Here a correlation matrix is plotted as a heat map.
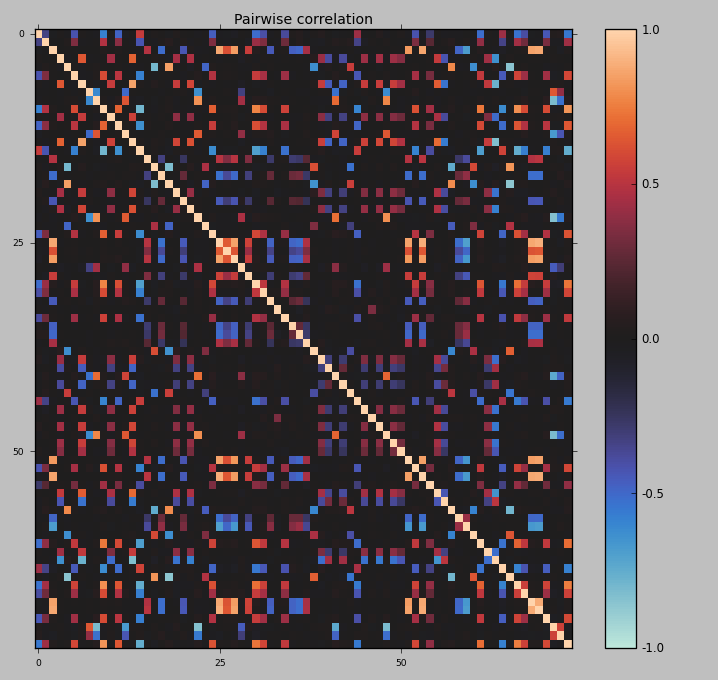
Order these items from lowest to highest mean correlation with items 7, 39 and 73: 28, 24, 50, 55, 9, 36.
28, 36, 50, 55, 24, 9
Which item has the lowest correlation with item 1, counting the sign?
14
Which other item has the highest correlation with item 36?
59
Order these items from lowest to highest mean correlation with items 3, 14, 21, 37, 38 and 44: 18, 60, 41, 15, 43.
18, 43, 41, 15, 60
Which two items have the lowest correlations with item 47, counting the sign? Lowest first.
63, 56
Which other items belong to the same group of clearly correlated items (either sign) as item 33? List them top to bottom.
46
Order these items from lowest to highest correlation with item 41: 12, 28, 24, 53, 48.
53, 24, 28, 12, 48
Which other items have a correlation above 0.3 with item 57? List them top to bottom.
4, 18, 43
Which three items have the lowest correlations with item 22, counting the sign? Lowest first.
71, 7, 72
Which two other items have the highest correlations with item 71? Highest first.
7, 72
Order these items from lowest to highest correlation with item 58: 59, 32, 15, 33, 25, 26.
25, 26, 15, 33, 32, 59
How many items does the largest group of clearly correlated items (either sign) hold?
19
